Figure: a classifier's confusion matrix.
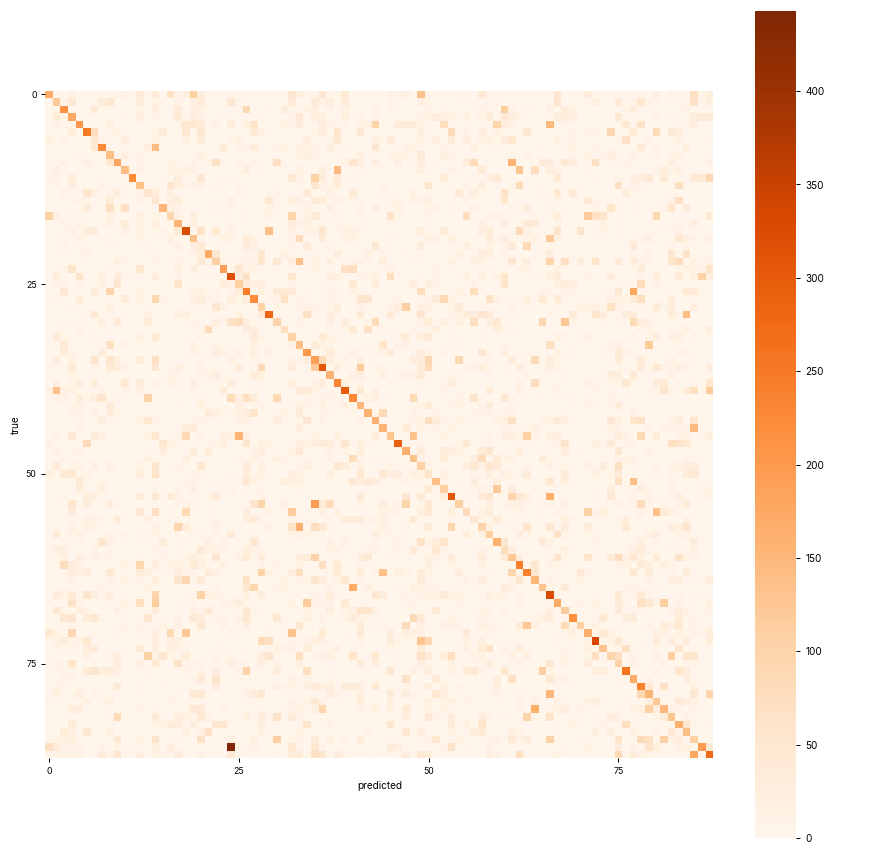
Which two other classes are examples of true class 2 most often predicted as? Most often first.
60, 26
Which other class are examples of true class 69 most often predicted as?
48
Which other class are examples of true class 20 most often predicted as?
63
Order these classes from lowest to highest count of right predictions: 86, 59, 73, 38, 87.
73, 59, 86, 38, 87
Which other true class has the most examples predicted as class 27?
65
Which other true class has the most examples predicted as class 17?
57
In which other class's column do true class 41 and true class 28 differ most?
47
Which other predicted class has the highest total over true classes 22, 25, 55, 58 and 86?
24
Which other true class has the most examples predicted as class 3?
71
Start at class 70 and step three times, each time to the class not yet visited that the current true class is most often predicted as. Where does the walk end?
85
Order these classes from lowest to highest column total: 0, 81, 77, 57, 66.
0, 81, 57, 77, 66
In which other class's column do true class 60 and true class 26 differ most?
77
